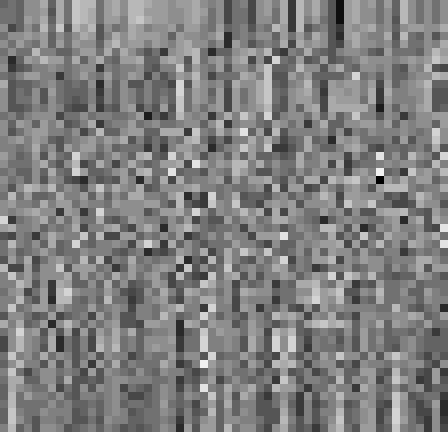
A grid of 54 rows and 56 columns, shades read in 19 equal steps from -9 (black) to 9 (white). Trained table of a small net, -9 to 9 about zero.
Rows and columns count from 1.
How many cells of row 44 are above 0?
19
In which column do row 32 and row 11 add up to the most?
34
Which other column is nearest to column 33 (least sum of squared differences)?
49
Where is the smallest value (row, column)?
23, 48
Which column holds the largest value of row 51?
50
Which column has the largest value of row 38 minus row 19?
27
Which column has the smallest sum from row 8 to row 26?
36
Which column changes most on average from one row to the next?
26
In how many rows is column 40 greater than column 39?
28
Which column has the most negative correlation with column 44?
22
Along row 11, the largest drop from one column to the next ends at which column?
24
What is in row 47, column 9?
0
